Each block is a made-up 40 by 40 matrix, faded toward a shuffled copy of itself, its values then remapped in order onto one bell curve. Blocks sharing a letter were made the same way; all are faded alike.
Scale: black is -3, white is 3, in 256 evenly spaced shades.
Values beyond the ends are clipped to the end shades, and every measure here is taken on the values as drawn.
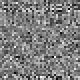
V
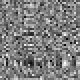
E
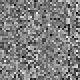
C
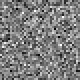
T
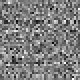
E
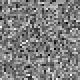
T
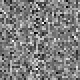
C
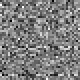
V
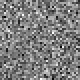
C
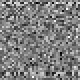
V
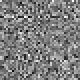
V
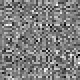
E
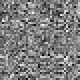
E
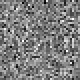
C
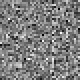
C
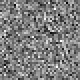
T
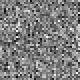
C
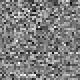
V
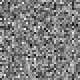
C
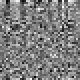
E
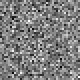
T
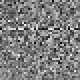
V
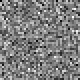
T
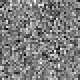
T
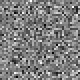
E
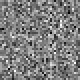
T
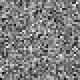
T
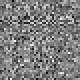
E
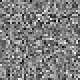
V
